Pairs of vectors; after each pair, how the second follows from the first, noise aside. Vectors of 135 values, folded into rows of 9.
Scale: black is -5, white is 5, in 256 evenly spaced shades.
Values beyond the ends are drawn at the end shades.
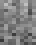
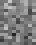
copied.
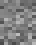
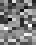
wrapped around, negated, scaled up.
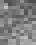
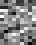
wrapped around, negated, scaled up.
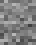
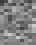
shuffled.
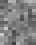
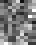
reversed, scaled up.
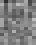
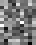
reversed, scaled up.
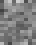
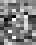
wrapped around, negated, scaled up.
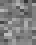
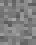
wrapped around, negated, shrunk.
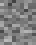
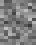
shuffled.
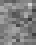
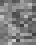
copied.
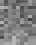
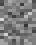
shuffled.
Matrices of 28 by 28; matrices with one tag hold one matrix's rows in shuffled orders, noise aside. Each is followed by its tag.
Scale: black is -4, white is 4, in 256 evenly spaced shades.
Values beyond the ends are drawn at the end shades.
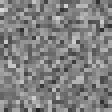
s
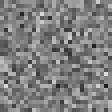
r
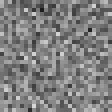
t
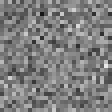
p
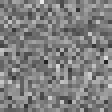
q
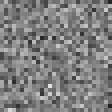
p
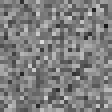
r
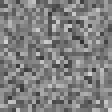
r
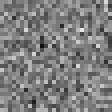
p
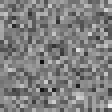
p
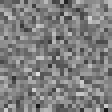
r
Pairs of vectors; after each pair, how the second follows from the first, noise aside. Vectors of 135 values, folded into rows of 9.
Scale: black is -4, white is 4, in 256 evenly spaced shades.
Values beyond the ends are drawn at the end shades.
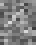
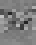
reversed, negated, partly zeroed.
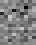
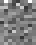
wrapped around, negated.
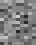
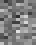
negated.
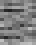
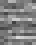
wrapped around, negated.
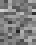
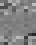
reversed, negated, partly zeroed.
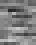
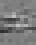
wrapped around, negated, partly zeroed.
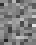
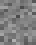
wrapped around, shrunk.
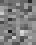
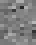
reversed, negated, partly zeroed.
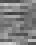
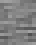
wrapped around, negated, shrunk.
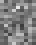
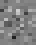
wrapped around, negated, partly zeroed.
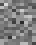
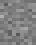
wrapped around, shrunk.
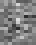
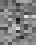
negated.
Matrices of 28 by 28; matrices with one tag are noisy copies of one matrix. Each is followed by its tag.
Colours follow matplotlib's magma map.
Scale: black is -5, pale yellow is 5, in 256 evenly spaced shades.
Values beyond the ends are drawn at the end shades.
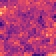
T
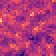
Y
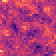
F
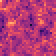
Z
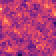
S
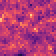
Y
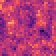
Z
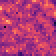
S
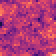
T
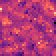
S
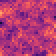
T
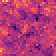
F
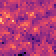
Y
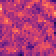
S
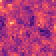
Z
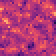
S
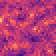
Y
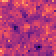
F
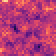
F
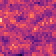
Y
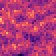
Y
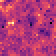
Z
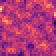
S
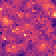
S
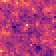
F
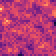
S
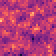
Y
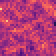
S
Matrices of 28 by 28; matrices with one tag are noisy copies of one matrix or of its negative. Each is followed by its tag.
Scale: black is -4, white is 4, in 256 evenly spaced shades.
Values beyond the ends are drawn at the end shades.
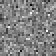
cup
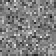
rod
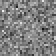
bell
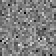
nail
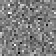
nail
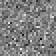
rod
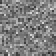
cup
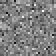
cup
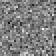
bell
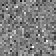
bell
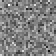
nail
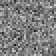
rod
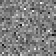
cup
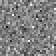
bell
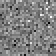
rod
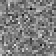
nail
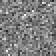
cup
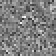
cup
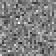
nail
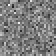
nail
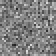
rod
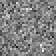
nail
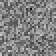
nail
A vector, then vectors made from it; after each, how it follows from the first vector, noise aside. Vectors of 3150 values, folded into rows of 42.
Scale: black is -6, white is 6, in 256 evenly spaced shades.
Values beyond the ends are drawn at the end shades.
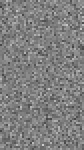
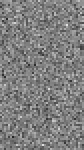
copied.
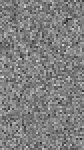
wrapped around.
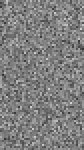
copied.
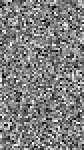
scaled up.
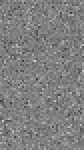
reversed, partly zeroed.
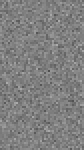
wrapped around, negated, shrunk.
